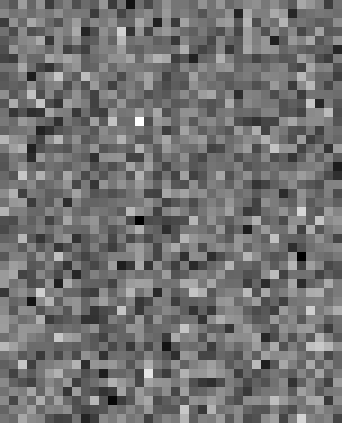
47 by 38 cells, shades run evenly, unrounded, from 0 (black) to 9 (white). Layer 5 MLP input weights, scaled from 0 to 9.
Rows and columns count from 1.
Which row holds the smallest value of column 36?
12
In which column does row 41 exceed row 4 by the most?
17
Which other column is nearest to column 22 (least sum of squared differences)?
23
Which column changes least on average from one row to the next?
27
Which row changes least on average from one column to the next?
19
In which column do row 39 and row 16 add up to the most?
1
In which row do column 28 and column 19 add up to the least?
26
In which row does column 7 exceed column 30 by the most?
38
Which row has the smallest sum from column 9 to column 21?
39
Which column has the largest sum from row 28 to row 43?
35
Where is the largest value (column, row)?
16, 14
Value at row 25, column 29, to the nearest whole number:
6
